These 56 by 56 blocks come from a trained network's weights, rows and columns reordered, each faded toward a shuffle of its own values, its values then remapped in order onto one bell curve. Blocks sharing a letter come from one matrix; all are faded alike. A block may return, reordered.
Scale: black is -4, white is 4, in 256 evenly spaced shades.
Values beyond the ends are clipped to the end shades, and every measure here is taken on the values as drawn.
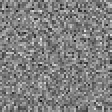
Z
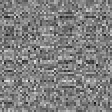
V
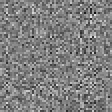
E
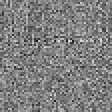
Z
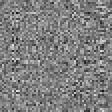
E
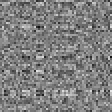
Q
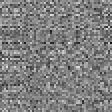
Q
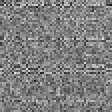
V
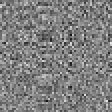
E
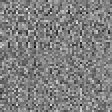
E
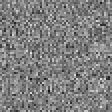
Z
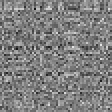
V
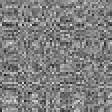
V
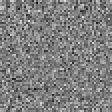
Z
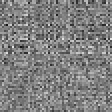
V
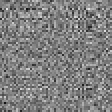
V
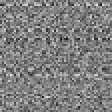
V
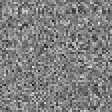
Z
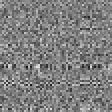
Q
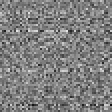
V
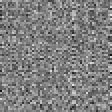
E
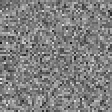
Z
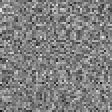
Z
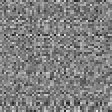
Q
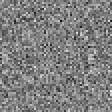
Z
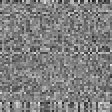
V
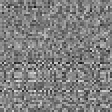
V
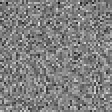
Z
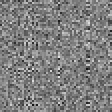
E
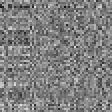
Q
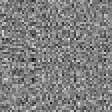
E
